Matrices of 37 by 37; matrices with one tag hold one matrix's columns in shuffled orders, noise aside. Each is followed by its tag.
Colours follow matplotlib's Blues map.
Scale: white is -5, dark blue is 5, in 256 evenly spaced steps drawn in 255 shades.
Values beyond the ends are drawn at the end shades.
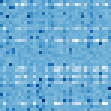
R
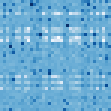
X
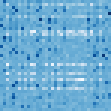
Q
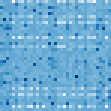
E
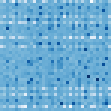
E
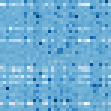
R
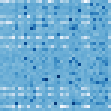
E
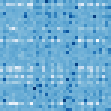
R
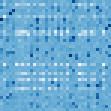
Q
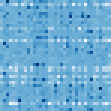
R
